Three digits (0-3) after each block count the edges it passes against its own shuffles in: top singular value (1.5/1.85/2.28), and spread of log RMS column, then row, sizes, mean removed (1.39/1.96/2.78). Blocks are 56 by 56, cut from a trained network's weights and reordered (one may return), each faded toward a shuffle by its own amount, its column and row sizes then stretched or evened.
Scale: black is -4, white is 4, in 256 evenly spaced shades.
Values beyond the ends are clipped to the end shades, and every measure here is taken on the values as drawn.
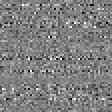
0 0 3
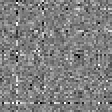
2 1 2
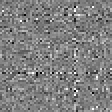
2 1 2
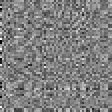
3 1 2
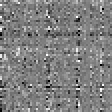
1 3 1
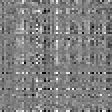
3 2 3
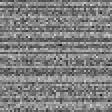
3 0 0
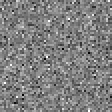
0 1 0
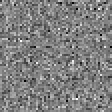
0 1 2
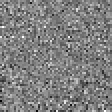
0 1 1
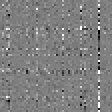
2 2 1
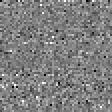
0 0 2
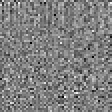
3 1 1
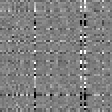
3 2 2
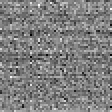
1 2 0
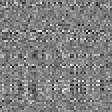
3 0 3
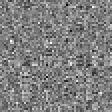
2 1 1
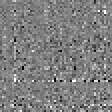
1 2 2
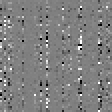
0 3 1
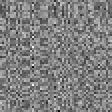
3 2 0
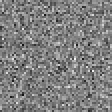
0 1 1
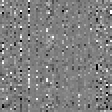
0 3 0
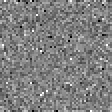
0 0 1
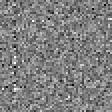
1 0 0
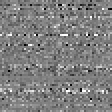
0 0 3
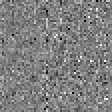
0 2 1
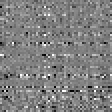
0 1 3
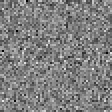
0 0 1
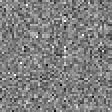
2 0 1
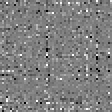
0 2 2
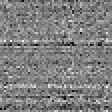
2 2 2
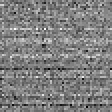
2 1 2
